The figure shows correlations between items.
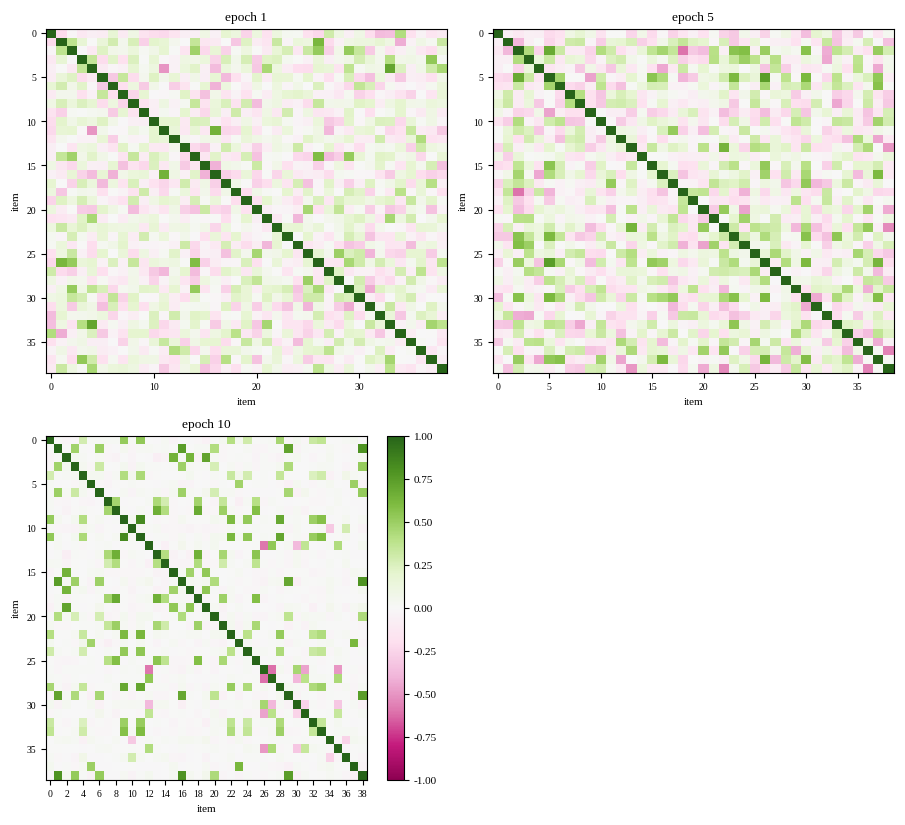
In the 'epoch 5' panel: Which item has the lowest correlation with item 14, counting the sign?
1
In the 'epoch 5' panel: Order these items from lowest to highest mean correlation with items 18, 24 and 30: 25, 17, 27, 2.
25, 27, 2, 17
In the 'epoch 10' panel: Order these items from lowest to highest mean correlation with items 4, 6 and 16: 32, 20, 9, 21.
21, 32, 9, 20
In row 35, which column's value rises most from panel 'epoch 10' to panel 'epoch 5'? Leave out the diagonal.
26
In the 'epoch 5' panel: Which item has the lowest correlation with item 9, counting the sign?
5
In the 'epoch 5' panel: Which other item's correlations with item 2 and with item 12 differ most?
37
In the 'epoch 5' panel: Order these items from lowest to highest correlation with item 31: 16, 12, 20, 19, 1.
20, 1, 16, 19, 12
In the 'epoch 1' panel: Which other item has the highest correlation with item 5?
7
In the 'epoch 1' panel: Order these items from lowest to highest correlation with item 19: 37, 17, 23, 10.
23, 17, 10, 37
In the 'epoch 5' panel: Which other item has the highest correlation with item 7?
8
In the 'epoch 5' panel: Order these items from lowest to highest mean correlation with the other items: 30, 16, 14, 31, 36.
31, 14, 36, 16, 30
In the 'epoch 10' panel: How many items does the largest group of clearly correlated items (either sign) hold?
9
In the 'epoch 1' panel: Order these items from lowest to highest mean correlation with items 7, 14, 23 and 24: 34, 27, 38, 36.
27, 36, 34, 38
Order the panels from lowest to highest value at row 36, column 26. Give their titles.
epoch 10, epoch 1, epoch 5
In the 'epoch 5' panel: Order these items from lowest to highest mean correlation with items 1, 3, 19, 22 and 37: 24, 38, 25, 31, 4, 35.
38, 31, 4, 24, 35, 25
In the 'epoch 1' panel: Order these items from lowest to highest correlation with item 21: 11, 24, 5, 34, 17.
24, 17, 5, 11, 34
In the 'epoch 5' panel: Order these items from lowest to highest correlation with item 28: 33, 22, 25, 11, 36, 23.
11, 33, 23, 22, 25, 36
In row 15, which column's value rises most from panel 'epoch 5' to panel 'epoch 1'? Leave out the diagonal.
32
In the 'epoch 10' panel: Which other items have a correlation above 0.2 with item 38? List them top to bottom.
1, 3, 6, 16, 20, 29
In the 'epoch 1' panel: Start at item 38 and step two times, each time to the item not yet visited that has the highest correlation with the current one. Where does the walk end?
33
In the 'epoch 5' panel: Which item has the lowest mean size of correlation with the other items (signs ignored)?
14
